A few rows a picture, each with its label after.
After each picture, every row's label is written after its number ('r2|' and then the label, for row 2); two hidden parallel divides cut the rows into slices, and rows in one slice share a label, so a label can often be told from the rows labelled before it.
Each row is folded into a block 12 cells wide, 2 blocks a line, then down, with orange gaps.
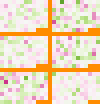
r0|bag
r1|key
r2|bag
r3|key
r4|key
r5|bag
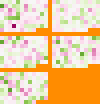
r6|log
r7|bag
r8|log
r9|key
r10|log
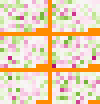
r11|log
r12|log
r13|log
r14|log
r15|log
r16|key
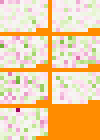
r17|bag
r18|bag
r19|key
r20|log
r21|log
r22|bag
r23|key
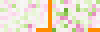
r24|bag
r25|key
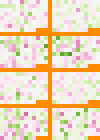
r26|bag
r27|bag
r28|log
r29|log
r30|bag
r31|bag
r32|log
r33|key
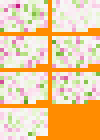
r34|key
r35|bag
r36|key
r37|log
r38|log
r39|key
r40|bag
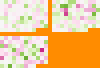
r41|bag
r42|log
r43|key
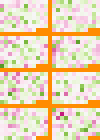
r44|key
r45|log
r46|key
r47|key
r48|key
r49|bag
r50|key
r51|key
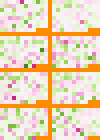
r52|key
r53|bag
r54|log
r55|key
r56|log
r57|log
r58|log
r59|log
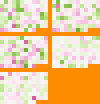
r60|log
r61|log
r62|log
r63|bag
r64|bag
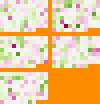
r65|key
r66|log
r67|log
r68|key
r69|log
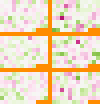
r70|bag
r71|key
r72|bag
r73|log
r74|bag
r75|key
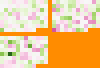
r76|bag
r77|log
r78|log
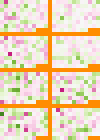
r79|key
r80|bag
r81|key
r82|bag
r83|log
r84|key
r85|log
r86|key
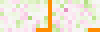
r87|bag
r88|bag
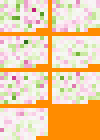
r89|log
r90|log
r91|key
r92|bag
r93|key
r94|log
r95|bag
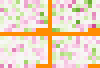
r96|log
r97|key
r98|bag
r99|log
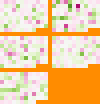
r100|bag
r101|log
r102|key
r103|bag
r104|log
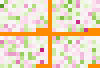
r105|log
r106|log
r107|key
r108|log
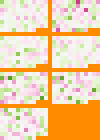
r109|bag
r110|log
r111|bag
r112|bag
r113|log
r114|log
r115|log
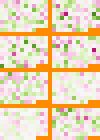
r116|key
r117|log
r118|key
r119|key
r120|key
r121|bag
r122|bag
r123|log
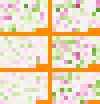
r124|key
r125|log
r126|bag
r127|log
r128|bag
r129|log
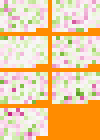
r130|key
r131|log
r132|bag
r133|log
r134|key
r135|key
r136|key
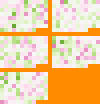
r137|key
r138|bag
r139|log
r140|log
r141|log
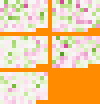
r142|log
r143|log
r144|bag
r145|log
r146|bag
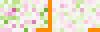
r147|log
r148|bag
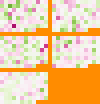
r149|log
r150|key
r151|key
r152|log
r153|bag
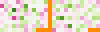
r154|key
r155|log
